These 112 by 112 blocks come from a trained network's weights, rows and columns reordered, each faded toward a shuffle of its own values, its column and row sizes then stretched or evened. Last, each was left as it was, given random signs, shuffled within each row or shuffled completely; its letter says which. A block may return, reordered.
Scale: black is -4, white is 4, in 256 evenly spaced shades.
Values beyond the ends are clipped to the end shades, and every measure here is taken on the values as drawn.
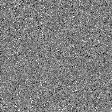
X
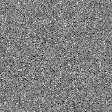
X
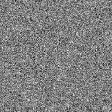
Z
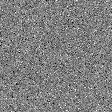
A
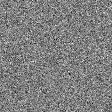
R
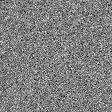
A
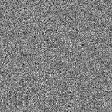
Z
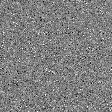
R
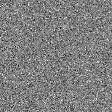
X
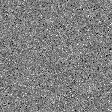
A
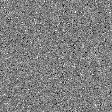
X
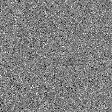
X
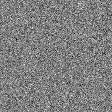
R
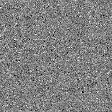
X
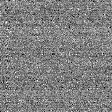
Z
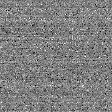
Z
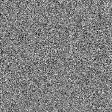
X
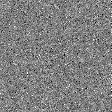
X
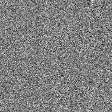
X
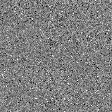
X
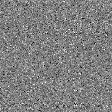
Z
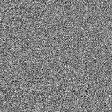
Z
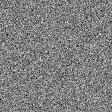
R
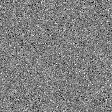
R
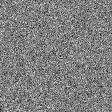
A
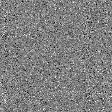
X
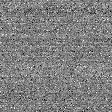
R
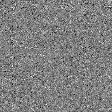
X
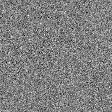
R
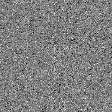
X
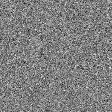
R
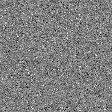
X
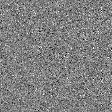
X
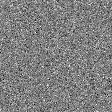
A
